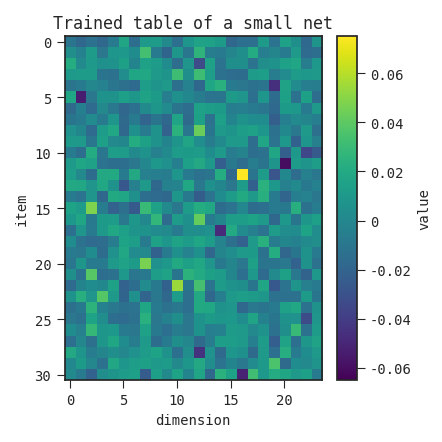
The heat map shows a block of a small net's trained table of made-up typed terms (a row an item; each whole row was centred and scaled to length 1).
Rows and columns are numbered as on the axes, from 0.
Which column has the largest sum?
12
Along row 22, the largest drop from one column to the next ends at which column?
11
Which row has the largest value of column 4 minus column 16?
30
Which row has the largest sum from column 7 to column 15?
20
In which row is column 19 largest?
29
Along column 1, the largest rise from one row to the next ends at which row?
6
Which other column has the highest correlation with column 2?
21
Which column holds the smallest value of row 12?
19
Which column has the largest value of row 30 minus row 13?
17
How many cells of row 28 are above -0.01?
19
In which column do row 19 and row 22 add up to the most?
10
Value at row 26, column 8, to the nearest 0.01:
-0.01
